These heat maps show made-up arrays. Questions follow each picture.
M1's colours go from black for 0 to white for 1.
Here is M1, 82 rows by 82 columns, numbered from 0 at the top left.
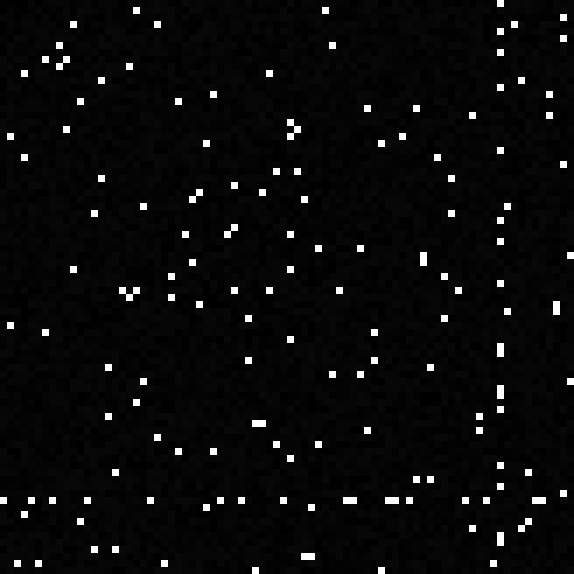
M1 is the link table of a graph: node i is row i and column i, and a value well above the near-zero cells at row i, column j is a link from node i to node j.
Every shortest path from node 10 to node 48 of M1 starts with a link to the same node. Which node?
node 38
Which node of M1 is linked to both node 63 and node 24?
node 39
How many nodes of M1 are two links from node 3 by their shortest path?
2
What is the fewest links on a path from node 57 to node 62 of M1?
7
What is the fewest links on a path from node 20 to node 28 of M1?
6
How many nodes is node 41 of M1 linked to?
6
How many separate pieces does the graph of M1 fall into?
7
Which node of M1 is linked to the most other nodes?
node 71
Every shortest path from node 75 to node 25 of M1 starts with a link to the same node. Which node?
node 74
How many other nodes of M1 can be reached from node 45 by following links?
12
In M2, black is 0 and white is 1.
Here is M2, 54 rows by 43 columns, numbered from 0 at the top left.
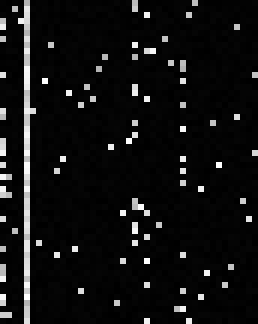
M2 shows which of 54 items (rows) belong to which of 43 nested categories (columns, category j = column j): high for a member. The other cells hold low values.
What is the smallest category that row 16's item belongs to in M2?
15
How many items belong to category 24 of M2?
8
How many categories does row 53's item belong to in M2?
3
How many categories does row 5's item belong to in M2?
1
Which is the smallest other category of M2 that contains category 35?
22
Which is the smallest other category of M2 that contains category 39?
0
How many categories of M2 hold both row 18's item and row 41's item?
2
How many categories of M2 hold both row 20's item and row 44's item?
1
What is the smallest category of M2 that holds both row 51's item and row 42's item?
30
